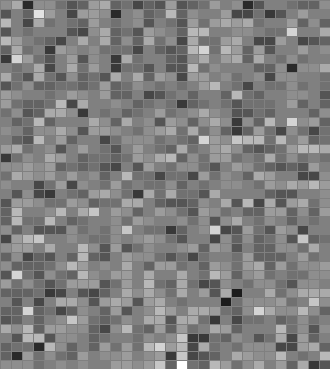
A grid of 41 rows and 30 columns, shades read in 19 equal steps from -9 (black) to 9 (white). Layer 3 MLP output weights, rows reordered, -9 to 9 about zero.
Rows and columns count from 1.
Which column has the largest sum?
12
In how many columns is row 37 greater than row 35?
11
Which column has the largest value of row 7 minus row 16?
2
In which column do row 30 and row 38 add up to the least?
19
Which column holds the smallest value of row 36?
20
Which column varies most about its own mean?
17
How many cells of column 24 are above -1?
19
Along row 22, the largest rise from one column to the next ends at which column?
14
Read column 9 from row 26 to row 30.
0 -1 1 -2 0
